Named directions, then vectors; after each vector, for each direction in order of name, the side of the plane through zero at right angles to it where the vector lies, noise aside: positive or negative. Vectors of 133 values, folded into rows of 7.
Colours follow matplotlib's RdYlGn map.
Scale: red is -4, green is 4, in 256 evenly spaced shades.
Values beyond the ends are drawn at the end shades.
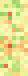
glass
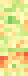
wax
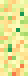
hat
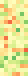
positive, positive, negative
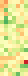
negative, negative, positive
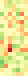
positive, negative, negative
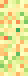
positive, positive, negative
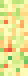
positive, negative, negative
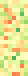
positive, positive, negative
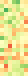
positive, negative, positive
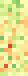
positive, negative, positive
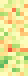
positive, negative, negative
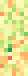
negative, positive, positive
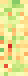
positive, negative, positive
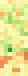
negative, positive, positive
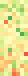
positive, positive, positive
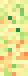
positive, positive, positive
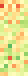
negative, positive, negative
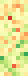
negative, negative, negative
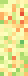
negative, negative, negative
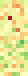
negative, negative, negative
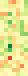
negative, positive, positive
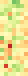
positive, negative, positive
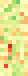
positive, negative, positive
